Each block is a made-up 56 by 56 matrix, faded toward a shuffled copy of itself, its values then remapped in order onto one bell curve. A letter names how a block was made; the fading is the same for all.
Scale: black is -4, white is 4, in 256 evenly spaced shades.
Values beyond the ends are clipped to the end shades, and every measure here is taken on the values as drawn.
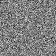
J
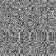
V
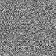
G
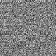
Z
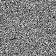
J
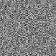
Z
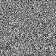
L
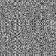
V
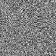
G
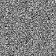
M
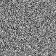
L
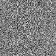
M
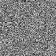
L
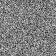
J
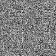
M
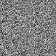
M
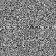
G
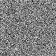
J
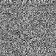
L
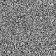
L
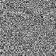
G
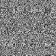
G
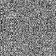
M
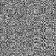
V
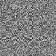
Z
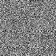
L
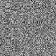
Z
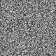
J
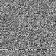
G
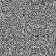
Z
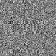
G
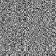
Z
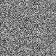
M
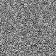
L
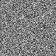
M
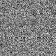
L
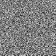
G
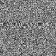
L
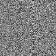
M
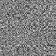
Z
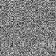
Z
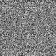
G
